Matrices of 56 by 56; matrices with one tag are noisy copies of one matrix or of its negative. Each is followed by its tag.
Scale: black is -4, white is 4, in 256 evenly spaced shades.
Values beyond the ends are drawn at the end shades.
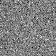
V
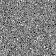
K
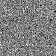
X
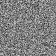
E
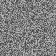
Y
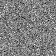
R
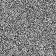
K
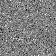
Y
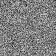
Y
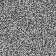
R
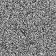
R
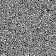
X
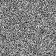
E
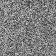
V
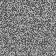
K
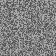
R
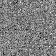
X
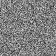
Y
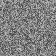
R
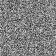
X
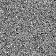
V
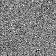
X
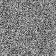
K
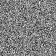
V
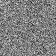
V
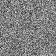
Y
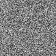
V
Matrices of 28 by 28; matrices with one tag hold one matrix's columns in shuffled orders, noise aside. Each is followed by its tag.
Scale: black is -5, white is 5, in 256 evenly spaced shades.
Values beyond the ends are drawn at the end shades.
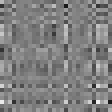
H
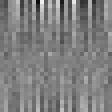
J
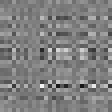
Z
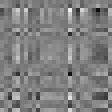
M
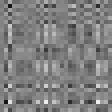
H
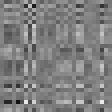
H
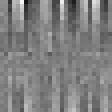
J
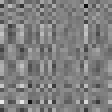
H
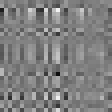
M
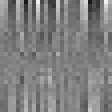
J
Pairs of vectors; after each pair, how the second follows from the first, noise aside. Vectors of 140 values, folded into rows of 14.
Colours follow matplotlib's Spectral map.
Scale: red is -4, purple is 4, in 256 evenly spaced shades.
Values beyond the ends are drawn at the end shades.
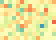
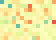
partly zeroed.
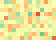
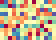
reversed, scaled up.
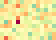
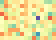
reversed, negated.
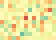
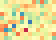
reversed, negated.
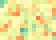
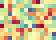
reversed, scaled up.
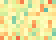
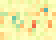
partly zeroed.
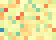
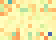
wrapped around, partly zeroed.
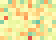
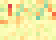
wrapped around, partly zeroed.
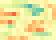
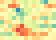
reversed, negated.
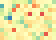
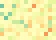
partly zeroed.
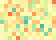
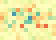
reversed, partly zeroed.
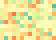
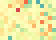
wrapped around, partly zeroed.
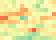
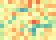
reversed, negated.
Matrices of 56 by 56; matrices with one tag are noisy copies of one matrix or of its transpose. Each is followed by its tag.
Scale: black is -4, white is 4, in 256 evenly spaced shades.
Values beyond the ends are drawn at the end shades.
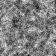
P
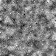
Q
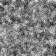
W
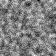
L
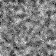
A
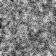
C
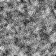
Q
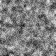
Q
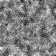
Q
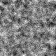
W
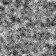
W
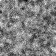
C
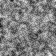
C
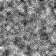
Q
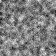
A
